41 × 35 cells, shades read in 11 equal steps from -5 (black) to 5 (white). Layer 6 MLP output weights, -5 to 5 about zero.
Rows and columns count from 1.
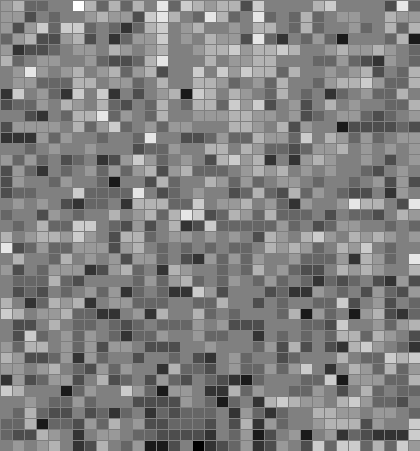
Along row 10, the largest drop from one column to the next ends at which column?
23
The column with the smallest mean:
33
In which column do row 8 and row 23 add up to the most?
31
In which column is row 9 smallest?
16
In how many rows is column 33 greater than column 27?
9
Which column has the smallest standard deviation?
5
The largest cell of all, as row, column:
1, 7
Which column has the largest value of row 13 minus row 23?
13
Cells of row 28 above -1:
20
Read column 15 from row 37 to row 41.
-2 -2 -1 -2 -2
